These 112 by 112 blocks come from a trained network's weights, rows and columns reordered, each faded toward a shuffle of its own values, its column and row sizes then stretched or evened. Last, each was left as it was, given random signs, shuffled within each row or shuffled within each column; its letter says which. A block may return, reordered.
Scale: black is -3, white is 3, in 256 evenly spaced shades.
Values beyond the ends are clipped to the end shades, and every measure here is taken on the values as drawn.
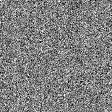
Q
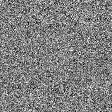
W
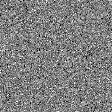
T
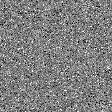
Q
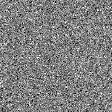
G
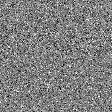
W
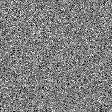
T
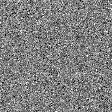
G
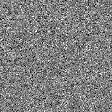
T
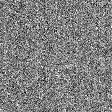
Q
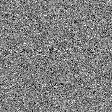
W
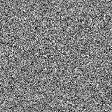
T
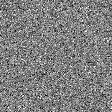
W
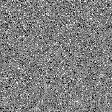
T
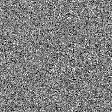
G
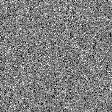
G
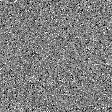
W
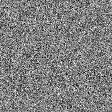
W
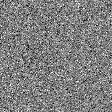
Q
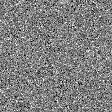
W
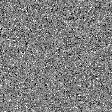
T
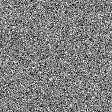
W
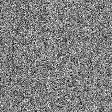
Q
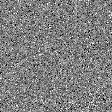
T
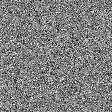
W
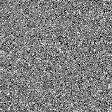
T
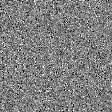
T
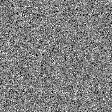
G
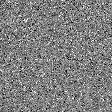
W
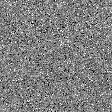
W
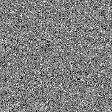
T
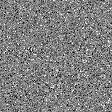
W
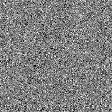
T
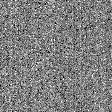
Q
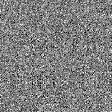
T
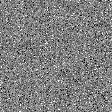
Q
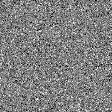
G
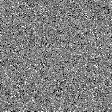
T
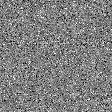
W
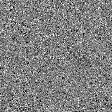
G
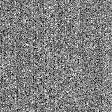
Q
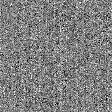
Q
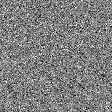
W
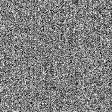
Q
